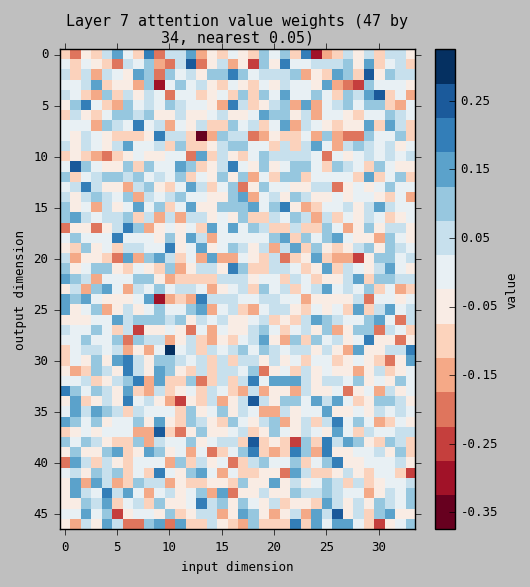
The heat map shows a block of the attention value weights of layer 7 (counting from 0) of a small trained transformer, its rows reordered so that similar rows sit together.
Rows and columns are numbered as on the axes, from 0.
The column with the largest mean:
25
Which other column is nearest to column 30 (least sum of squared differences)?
17
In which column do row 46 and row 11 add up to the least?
7
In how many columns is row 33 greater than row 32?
10
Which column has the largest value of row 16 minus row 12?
1
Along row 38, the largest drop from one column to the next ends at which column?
19
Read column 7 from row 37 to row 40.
-0.15 0.1 -0.05 0
